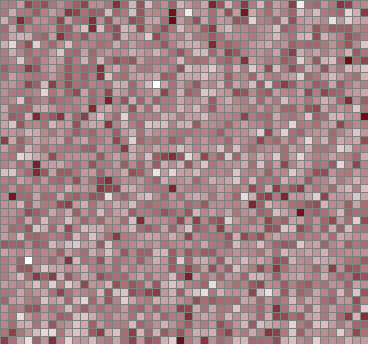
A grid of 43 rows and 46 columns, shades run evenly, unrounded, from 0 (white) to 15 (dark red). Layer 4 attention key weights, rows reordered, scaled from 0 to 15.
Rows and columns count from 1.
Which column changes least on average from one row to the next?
28
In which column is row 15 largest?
46
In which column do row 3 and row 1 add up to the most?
22
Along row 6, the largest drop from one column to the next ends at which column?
5
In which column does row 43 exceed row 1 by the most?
23
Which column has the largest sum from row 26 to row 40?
24
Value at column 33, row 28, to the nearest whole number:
7
